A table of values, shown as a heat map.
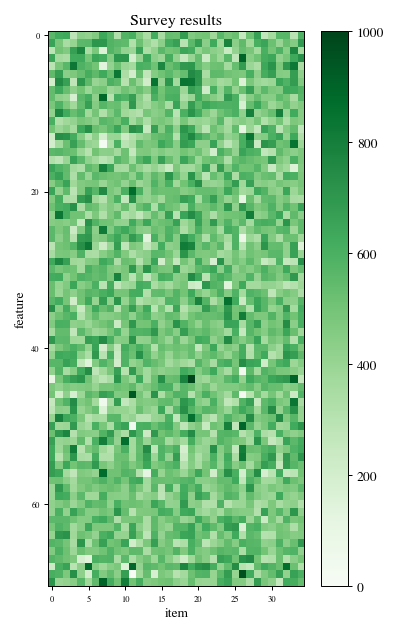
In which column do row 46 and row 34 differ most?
24
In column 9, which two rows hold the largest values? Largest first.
5, 31
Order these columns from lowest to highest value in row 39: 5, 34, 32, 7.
32, 34, 5, 7
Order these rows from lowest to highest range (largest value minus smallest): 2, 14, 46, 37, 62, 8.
62, 37, 2, 8, 14, 46
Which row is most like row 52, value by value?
70
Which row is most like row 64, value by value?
51
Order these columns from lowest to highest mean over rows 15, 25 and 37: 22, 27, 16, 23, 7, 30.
22, 30, 23, 16, 27, 7
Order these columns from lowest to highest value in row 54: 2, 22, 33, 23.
23, 2, 33, 22
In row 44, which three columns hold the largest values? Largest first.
19, 33, 18
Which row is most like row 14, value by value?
47
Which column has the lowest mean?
13
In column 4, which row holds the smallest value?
67
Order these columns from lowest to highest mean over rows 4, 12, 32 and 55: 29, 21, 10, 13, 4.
10, 21, 13, 4, 29
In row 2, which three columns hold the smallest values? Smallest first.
7, 24, 0
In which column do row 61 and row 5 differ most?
20
